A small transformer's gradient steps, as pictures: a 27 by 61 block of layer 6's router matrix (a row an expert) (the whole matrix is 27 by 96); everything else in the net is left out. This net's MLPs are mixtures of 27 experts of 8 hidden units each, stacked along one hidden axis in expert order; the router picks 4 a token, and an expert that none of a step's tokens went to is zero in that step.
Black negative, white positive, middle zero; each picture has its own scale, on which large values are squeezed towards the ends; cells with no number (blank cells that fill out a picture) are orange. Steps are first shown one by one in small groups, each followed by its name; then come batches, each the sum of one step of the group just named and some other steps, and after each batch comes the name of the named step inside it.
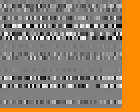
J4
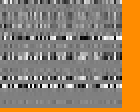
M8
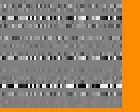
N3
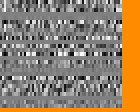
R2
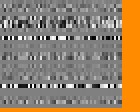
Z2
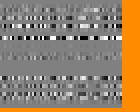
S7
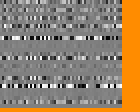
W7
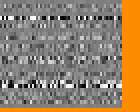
N3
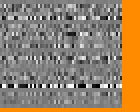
N3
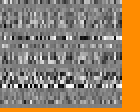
M8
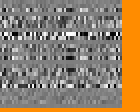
Z2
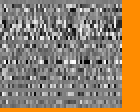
J4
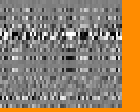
S7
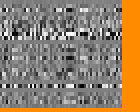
Z2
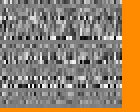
M8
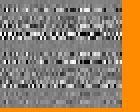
Z2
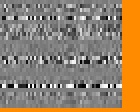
N3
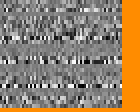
W7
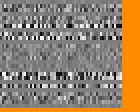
J4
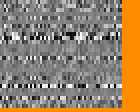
W7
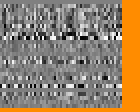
S7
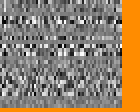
R2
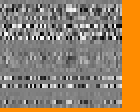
J4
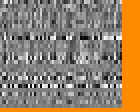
M8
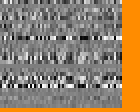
M8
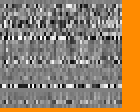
Z2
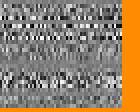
J4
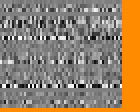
Z2
